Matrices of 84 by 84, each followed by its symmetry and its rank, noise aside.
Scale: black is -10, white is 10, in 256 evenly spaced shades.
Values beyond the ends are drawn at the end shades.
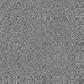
symmetric, rank four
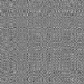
antisymmetric, rank four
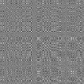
symmetric, rank three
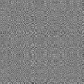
no symmetry, rank four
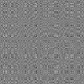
symmetric, rank three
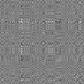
symmetric, rank three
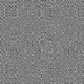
symmetric, rank four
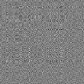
antisymmetric, rank four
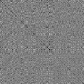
symmetric, rank four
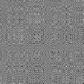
symmetric, rank five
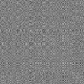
symmetric, rank four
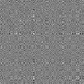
symmetric, rank four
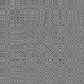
symmetric, rank three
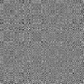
symmetric, rank four
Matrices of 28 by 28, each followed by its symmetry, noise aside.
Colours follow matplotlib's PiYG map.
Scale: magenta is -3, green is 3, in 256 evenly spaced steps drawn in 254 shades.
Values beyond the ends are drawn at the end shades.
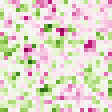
antisymmetric.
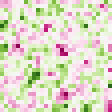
symmetric across the other diagonal.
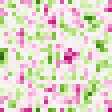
mirrored top to bottom.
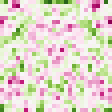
mirrored left to right.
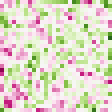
symmetric across the other diagonal.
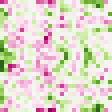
mirrored top to bottom.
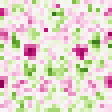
mirrored left to right.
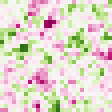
antisymmetric.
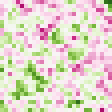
symmetric across the other diagonal.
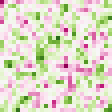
symmetric.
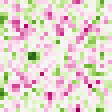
mirrored top to bottom.
